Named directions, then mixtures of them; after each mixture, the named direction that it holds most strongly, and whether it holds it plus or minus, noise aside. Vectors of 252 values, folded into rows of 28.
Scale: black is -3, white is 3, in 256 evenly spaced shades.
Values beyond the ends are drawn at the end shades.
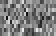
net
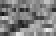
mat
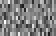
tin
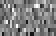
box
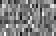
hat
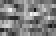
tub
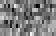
box, minus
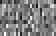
hat, plus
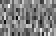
tin, minus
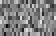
hat, minus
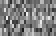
net, minus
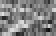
mat, minus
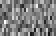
tin, plus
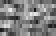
tub, plus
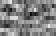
tub, minus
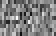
hat, plus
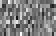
hat, minus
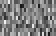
tin, plus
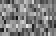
tin, minus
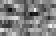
tub, minus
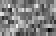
mat, minus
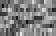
mat, plus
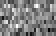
box, plus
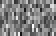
hat, plus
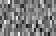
tin, plus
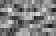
tub, plus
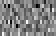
box, minus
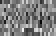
net, plus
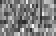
hat, plus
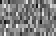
hat, plus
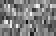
box, plus
